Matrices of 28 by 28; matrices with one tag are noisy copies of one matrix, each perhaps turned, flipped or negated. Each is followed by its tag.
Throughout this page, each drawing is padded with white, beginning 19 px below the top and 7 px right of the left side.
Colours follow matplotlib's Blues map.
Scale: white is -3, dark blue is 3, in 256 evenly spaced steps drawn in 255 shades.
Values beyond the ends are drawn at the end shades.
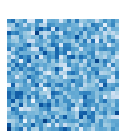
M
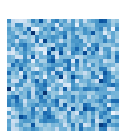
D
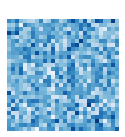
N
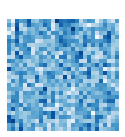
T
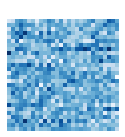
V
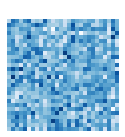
T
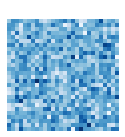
M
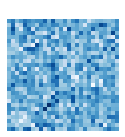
N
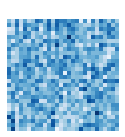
T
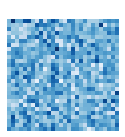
N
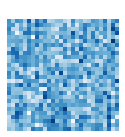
T
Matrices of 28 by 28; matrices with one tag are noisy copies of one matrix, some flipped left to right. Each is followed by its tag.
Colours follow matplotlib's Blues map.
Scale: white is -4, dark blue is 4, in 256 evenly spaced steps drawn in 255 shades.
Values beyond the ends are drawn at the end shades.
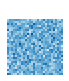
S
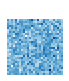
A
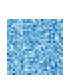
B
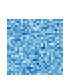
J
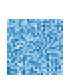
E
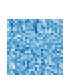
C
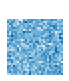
B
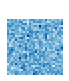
J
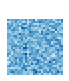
J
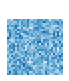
B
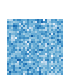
B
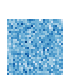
A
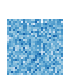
J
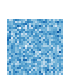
B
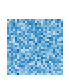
S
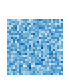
A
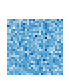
J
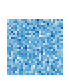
A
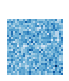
B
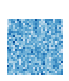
C
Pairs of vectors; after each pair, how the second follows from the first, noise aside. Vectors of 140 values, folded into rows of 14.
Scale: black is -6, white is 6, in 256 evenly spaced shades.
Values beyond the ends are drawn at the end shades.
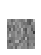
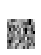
scaled up.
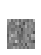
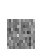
wrapped around, negated.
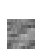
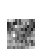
wrapped around, negated, scaled up.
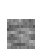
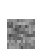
reversed, negated.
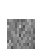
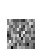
scaled up.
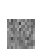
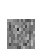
wrapped around.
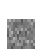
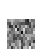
wrapped around, negated, scaled up.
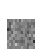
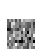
scaled up.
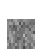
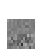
reversed, partly zeroed.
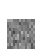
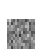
reversed, negated.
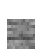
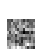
wrapped around, negated, scaled up.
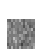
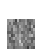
wrapped around.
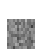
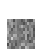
wrapped around, negated.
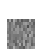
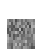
wrapped around.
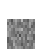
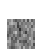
wrapped around, negated.
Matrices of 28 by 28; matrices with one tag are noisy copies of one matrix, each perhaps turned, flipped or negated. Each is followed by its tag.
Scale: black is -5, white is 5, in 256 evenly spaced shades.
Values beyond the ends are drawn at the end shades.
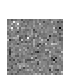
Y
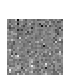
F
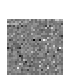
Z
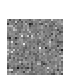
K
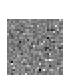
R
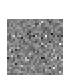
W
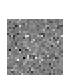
W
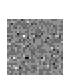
W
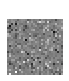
Y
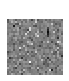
R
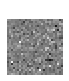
R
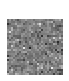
K
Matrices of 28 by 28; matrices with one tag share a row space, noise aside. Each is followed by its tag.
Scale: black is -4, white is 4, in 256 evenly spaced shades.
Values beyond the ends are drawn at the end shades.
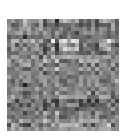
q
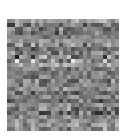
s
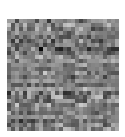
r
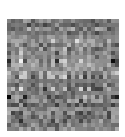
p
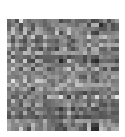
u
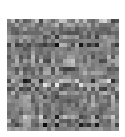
q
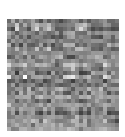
r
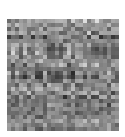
u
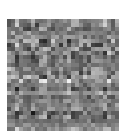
s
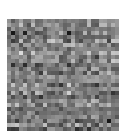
u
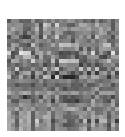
q
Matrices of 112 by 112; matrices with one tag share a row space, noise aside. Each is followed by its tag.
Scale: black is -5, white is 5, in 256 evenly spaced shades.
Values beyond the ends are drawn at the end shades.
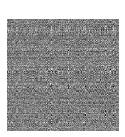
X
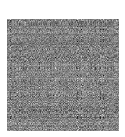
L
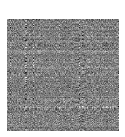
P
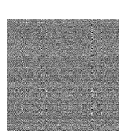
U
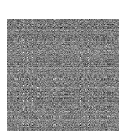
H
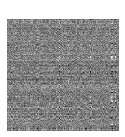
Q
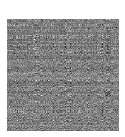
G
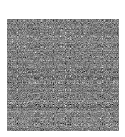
G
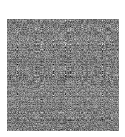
G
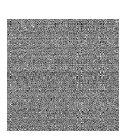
L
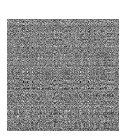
H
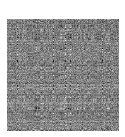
G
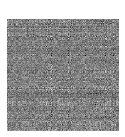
X
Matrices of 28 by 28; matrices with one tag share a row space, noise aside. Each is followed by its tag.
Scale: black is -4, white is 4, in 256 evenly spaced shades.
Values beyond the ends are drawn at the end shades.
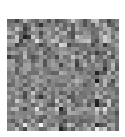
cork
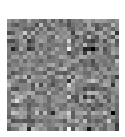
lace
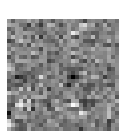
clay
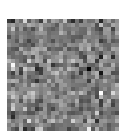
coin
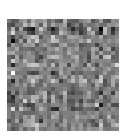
coin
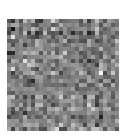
coin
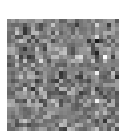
cork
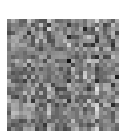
lace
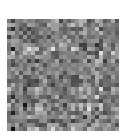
coin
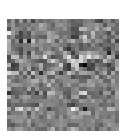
clay
